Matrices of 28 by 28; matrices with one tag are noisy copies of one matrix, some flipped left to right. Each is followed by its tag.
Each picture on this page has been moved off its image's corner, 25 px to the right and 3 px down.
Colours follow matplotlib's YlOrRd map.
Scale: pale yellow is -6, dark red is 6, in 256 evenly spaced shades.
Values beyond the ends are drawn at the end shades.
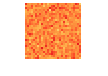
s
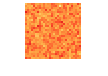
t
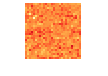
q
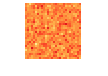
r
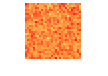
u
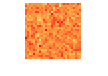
t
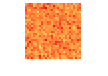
s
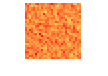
r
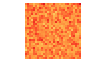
u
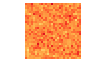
q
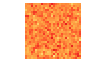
q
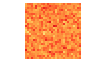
s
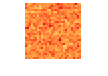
s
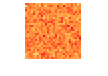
t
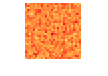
r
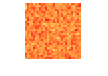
u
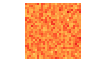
t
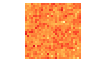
q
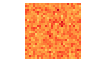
t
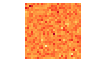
s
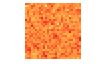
t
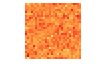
q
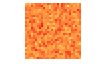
r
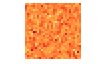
r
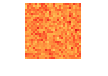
u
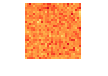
s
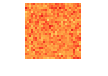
s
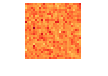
u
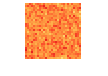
s
